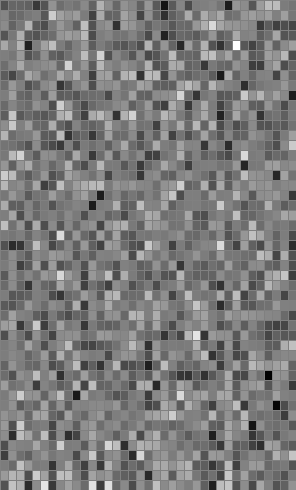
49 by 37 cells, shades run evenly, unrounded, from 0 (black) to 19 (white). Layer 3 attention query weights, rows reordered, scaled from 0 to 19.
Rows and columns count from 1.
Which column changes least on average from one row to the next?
29
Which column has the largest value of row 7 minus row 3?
35
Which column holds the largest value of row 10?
23
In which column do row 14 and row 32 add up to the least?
9
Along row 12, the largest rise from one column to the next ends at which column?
16
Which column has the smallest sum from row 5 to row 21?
12
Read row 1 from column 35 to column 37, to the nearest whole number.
14 9 9
